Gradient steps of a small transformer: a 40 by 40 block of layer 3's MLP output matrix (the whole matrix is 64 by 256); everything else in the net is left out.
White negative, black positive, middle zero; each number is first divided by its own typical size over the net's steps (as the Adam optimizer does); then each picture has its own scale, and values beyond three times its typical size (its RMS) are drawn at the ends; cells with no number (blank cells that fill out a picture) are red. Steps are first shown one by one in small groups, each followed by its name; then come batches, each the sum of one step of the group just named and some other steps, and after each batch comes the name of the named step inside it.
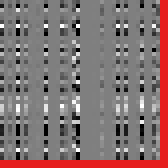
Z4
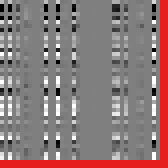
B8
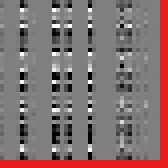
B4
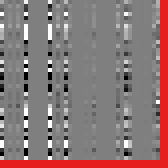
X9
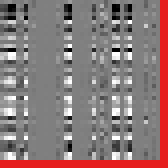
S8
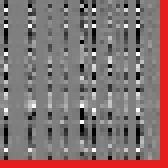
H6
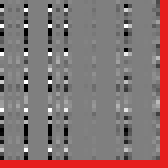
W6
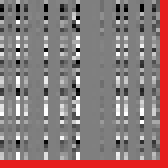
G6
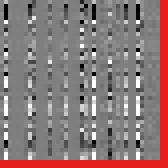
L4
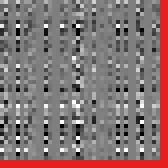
Z4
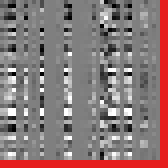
S8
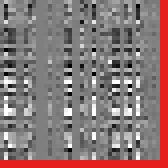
L4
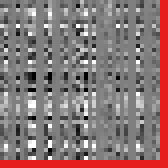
Z4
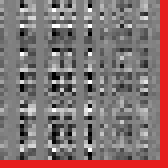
B4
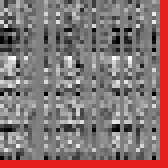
H6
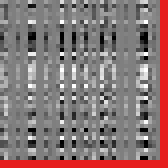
L4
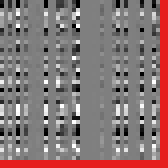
Z4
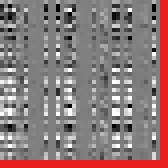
B8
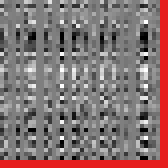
Z4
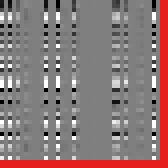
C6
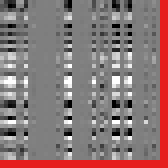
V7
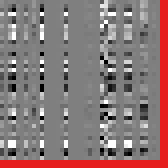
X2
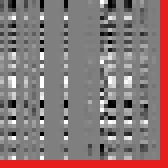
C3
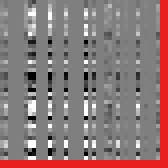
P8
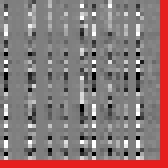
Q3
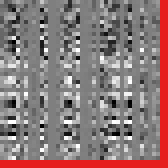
V7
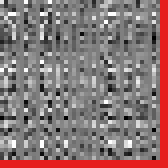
X2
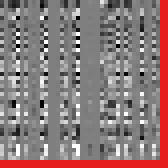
C3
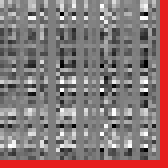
X2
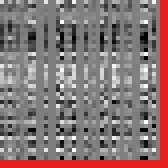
V7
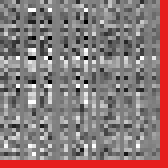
Q3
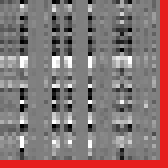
C6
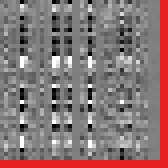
Q3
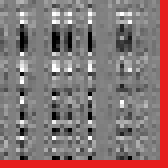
Q3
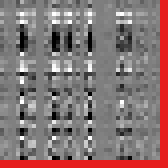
P8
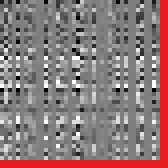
C6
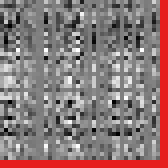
V7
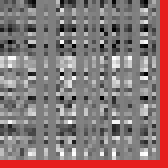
V7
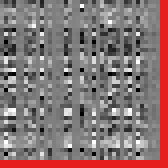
Q3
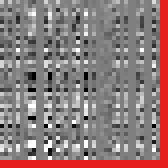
P8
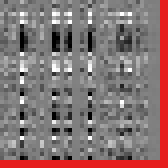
X2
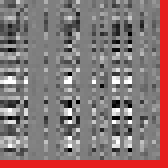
V7
